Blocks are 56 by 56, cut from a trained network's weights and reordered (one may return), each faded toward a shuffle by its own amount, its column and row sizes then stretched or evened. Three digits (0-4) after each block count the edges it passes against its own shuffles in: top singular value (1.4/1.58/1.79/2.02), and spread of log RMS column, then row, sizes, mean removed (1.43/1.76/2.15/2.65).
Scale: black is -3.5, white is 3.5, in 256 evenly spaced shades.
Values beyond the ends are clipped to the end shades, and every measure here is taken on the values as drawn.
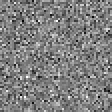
0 1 1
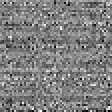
2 1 3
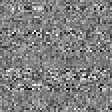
3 0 4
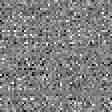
0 1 4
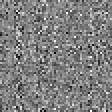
1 3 2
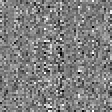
1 4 0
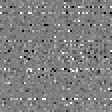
0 1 4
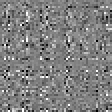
3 4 4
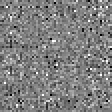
0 2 1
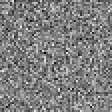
1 0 0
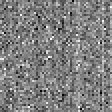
1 0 0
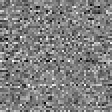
3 1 3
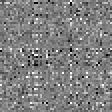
1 2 3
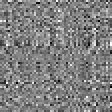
4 2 4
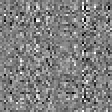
4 4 2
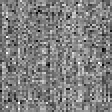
2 0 1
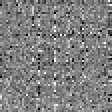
1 3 0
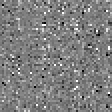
0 2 1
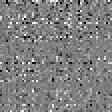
1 3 4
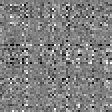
3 3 4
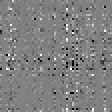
1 4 3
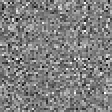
2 2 2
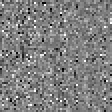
0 3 0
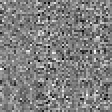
3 3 2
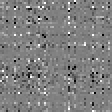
1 4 4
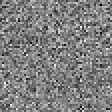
2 1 0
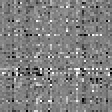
2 3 4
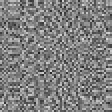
4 0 0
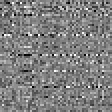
3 0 4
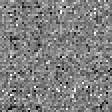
0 1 1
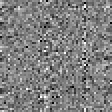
2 2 1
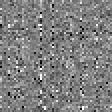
1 4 1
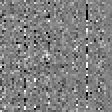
1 4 0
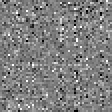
0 3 0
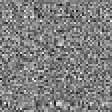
3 0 3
